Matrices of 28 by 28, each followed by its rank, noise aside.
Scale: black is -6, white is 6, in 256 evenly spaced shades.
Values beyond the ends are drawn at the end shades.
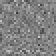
six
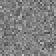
eight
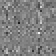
four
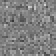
six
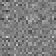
four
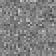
seven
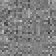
five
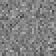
eight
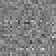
five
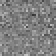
eight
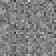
four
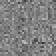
seven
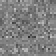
six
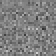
seven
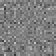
five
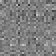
four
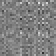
four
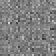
five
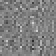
five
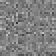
five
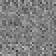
seven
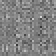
four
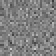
five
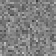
eight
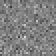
seven
